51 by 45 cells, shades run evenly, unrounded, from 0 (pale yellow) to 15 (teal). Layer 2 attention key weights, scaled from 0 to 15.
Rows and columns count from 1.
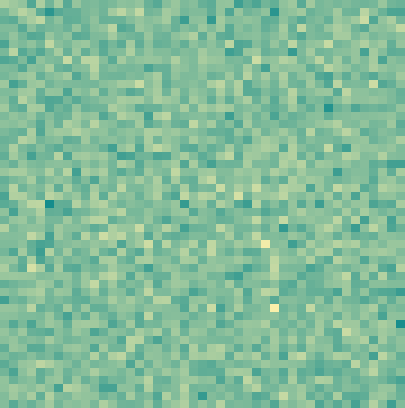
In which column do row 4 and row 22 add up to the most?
14
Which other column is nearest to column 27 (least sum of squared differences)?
18
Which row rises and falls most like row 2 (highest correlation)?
13
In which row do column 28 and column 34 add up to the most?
26
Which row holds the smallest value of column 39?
42
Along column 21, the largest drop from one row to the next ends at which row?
27
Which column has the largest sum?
44
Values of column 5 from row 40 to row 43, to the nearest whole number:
8 8 10 8
